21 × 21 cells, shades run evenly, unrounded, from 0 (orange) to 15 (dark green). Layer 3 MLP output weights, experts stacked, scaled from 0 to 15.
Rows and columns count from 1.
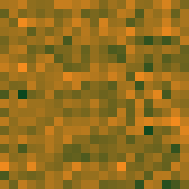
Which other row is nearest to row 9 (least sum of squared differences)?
14
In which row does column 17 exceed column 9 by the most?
15
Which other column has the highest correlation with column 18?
17
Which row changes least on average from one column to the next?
16
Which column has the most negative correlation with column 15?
4
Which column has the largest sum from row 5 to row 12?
19
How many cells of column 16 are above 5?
16
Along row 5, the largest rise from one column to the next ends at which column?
8
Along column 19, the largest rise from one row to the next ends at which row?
5
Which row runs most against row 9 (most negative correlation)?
18
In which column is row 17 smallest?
6
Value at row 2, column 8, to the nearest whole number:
7
